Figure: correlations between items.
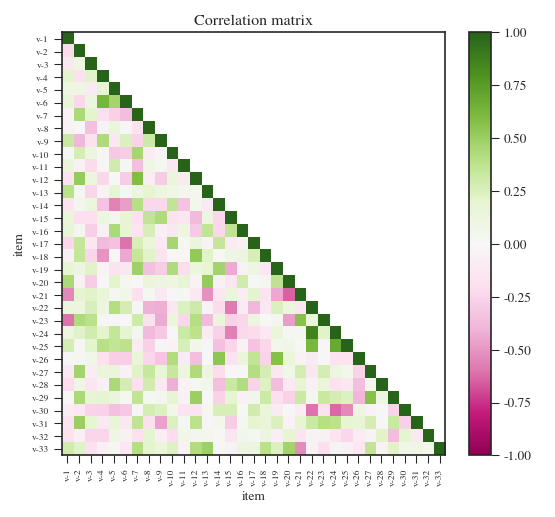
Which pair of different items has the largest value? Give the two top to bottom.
v-22, v-24
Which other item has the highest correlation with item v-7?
v-12
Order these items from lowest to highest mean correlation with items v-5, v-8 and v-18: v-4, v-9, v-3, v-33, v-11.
v-3, v-4, v-9, v-11, v-33
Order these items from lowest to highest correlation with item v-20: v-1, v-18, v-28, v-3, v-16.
v-3, v-28, v-18, v-16, v-1
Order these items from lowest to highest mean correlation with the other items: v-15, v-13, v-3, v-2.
v-15, v-3, v-13, v-2
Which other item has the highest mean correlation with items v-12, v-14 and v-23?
v-7
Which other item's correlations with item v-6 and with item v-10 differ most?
v-17
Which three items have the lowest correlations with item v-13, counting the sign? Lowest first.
v-21, v-23, v-3
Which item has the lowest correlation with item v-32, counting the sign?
v-29
